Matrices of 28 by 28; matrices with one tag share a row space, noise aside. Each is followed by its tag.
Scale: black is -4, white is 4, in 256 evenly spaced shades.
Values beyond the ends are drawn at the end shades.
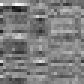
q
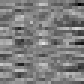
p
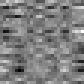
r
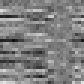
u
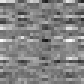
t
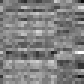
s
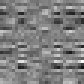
t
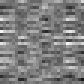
t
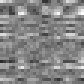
t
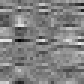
p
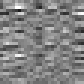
r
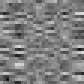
r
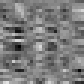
r
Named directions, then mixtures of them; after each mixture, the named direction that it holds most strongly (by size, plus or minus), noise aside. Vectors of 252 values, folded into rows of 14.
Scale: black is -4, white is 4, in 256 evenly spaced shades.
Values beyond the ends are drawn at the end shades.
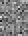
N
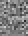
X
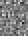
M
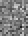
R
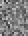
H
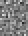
M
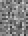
R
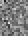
H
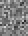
X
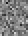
H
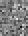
R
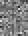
N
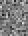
M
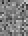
N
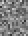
H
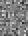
M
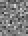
X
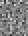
M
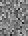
M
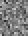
H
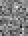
R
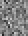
H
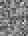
X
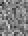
H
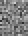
N
